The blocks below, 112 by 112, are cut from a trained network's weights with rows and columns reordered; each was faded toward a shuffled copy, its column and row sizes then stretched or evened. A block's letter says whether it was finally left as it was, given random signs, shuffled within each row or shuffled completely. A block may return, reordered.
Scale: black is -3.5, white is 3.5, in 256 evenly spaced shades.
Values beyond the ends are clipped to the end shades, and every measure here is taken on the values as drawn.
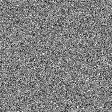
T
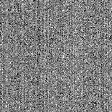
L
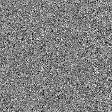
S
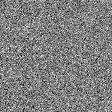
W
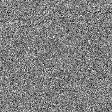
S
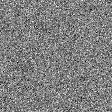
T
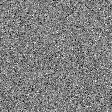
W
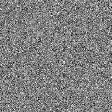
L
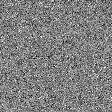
T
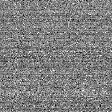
L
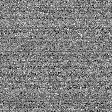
T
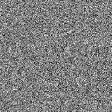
L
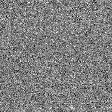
T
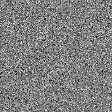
S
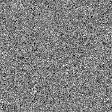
S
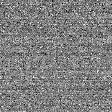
T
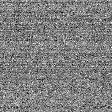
T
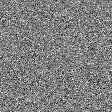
T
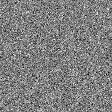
T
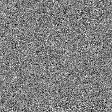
S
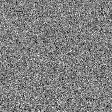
T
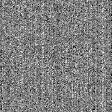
L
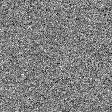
W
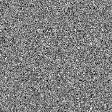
S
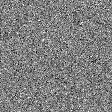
W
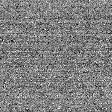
T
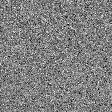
W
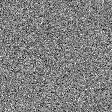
W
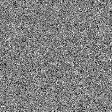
S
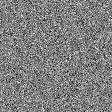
W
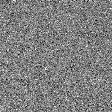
T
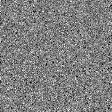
S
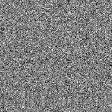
L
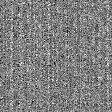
L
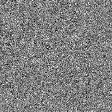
S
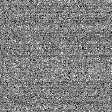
L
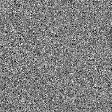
S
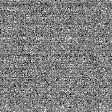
L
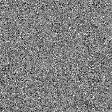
S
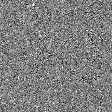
S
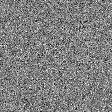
T
